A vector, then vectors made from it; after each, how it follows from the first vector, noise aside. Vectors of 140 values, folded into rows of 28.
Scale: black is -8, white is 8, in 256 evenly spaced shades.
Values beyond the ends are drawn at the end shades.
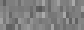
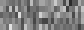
reversed, scaled up.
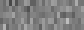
wrapped around.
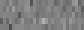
reversed, negated, partly zeroed.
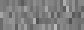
wrapped around.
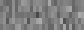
wrapped around.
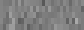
negated, partly zeroed.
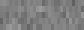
negated, shrunk.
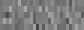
wrapped around.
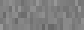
wrapped around, shrunk.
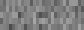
reversed, negated.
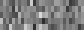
reversed, scaled up.
